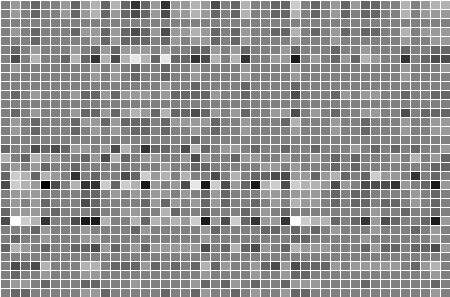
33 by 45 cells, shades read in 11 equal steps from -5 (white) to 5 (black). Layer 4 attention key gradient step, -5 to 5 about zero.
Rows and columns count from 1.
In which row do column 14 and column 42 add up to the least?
7
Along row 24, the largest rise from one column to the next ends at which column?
18
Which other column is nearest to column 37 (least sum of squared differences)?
29
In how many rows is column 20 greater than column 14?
11
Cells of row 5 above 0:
8
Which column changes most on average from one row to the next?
30
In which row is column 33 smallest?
25
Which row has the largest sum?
17
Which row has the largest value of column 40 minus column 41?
21
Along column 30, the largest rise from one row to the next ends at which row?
26
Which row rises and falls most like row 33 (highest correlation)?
31
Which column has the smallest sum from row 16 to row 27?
2
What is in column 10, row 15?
-1
